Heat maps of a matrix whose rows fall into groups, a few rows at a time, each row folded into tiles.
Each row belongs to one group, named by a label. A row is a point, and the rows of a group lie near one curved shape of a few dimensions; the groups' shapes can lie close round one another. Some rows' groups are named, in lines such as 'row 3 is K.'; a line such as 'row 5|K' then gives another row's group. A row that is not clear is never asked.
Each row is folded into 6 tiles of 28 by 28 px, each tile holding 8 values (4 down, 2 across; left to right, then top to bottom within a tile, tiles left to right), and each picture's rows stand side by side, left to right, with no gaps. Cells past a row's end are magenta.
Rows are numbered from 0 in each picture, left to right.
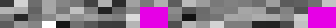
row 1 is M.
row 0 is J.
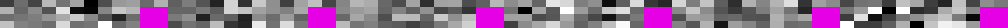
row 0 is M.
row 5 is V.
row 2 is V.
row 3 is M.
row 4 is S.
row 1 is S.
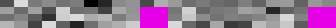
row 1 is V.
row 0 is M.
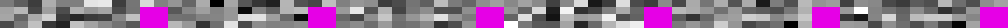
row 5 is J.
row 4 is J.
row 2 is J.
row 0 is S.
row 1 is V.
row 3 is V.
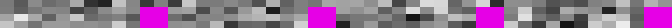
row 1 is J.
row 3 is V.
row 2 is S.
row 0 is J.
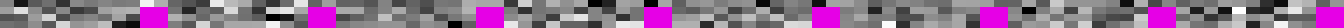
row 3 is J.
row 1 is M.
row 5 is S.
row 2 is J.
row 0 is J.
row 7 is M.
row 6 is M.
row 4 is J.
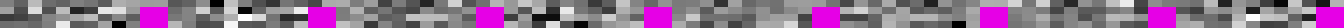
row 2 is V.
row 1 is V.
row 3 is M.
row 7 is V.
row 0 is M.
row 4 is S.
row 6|S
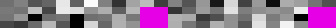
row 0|S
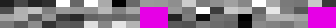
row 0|S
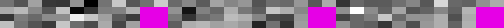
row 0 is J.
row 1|M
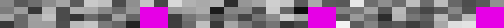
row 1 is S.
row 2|V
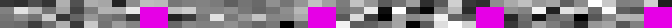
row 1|J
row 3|S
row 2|V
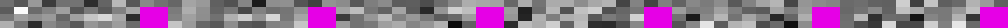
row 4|M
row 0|V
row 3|M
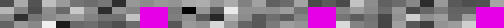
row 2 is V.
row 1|M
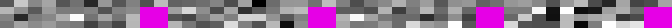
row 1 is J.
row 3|V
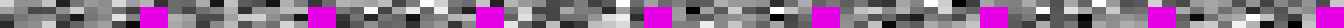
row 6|S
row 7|M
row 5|S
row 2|S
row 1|V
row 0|S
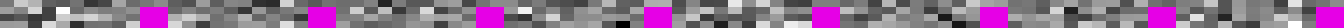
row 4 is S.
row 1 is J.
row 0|M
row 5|J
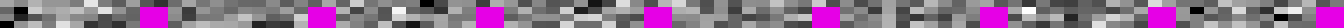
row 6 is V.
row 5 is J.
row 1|M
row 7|M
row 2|M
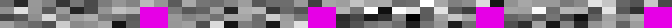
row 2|S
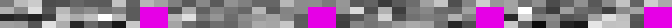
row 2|J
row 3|V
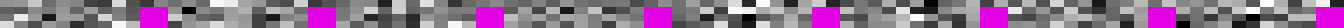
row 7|S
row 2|S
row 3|J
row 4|S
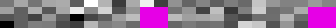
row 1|J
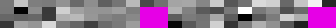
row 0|M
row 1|S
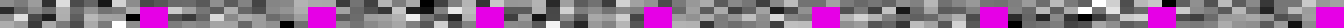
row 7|J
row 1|J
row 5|J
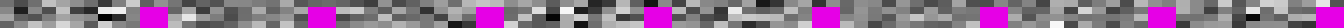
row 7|S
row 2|J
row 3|V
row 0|M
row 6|J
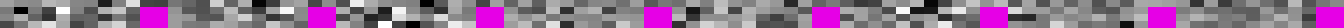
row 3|J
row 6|J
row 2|M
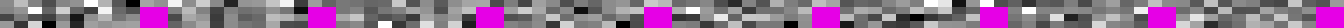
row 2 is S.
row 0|S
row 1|S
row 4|J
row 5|S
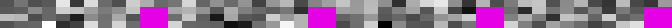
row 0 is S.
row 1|V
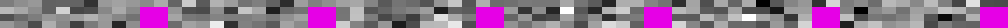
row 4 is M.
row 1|J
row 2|V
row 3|M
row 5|M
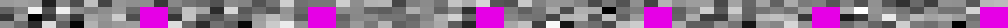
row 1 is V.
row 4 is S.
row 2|S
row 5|J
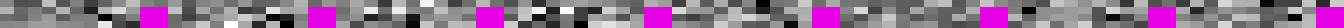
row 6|M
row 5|J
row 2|S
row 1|M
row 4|J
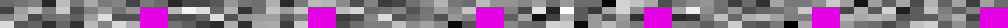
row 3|M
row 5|J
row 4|J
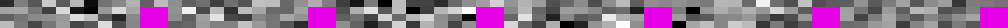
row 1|J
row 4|M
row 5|J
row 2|V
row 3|V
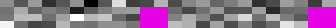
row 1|J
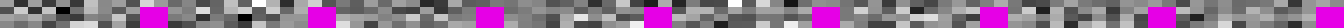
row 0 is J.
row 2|J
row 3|V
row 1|S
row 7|J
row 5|V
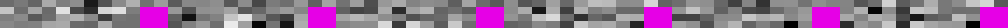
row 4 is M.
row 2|J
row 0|M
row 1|M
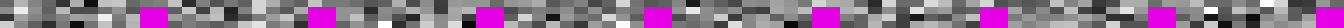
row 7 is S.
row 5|S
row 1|J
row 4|J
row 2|S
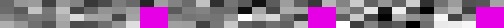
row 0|V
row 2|V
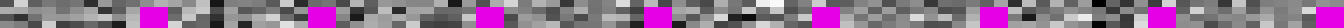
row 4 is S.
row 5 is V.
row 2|M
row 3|S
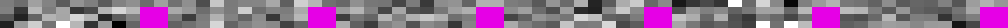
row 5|J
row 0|M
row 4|S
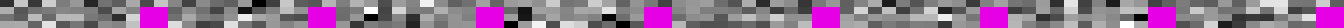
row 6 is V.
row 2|S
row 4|V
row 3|M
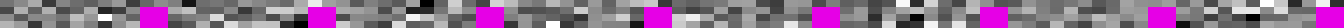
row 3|S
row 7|S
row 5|S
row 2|J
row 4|J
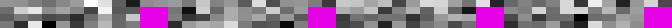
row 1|M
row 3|S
